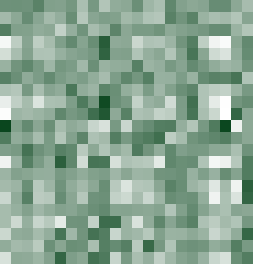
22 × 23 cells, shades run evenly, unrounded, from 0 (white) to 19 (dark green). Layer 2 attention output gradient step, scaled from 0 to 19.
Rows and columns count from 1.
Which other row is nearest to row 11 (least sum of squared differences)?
3
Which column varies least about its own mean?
17
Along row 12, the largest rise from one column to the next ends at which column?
11
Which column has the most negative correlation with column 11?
6
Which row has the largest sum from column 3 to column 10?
14
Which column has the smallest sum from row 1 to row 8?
21
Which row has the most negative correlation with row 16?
7
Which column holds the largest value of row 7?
22
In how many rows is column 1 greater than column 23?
5
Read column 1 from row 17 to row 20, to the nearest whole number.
4 7 7 4
